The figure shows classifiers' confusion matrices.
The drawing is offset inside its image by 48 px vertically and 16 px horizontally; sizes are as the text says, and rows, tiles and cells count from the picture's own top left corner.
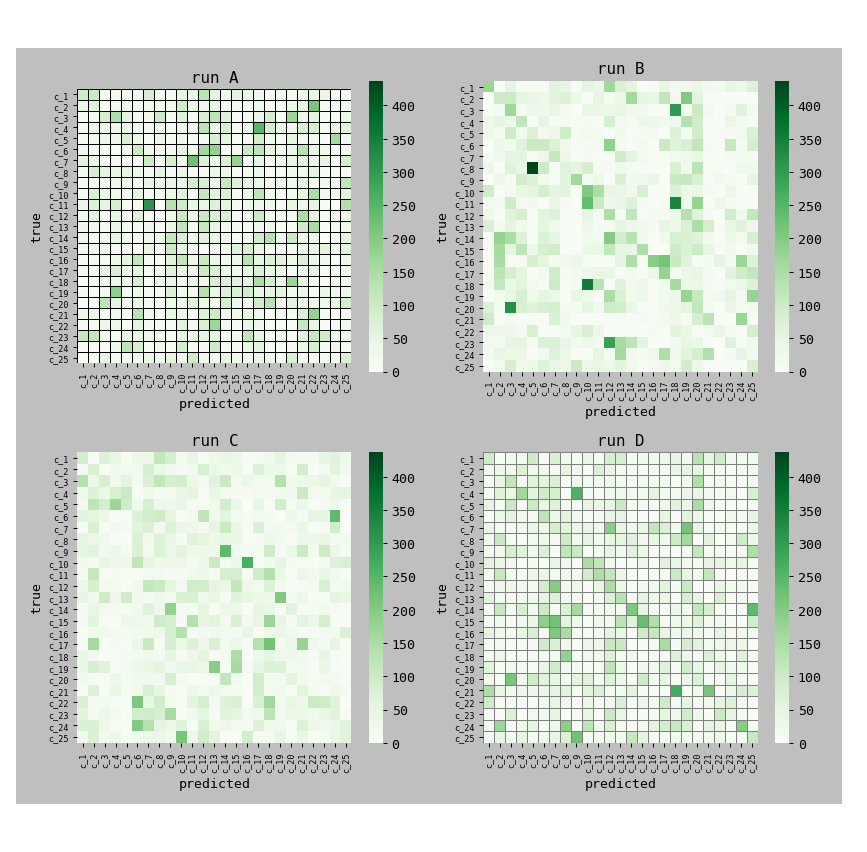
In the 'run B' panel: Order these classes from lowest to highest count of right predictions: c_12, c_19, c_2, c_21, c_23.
c_23, c_2, c_21, c_12, c_19
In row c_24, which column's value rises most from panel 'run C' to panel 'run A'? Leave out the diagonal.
c_5
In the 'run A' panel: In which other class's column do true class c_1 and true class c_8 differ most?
c_12
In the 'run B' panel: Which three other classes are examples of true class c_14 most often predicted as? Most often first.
c_12, c_2, c_3
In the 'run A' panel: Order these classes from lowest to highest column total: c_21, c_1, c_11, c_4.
c_1, c_11, c_4, c_21
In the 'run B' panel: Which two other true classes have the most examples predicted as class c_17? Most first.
c_16, c_24
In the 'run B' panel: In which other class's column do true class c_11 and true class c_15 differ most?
c_18
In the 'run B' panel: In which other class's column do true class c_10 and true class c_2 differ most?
c_19
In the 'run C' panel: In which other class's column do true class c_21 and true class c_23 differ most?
c_9
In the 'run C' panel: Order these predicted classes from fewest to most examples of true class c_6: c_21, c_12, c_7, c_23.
c_21, c_23, c_7, c_12
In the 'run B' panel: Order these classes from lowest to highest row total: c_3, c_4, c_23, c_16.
c_4, c_3, c_23, c_16
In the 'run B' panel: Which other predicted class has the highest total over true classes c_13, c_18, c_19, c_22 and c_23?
c_10
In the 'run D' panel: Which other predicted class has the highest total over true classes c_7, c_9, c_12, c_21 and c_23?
c_19
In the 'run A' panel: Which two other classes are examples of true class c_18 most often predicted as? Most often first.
c_20, c_17
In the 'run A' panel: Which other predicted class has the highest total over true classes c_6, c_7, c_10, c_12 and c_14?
c_17
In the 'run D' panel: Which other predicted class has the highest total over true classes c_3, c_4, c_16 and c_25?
c_9
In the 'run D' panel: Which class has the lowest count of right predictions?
c_2
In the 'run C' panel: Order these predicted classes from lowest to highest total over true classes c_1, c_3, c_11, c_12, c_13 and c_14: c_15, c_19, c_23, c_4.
c_4, c_23, c_15, c_19
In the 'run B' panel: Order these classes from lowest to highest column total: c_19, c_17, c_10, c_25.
c_17, c_25, c_10, c_19
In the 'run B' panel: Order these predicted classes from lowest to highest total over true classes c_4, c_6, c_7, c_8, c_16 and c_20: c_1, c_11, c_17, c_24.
c_11, c_1, c_24, c_17
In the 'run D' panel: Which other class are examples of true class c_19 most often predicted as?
c_12
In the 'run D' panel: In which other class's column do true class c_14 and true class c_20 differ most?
c_25
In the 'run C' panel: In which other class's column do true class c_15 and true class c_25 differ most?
c_10
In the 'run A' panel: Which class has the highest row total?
c_11
